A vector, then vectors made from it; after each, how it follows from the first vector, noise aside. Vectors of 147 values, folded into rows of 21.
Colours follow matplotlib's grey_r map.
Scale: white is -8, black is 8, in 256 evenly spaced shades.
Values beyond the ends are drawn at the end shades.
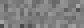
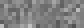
negated.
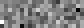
scaled up.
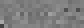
partly zeroed.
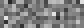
reversed, negated, scaled up.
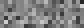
reversed, scaled up.
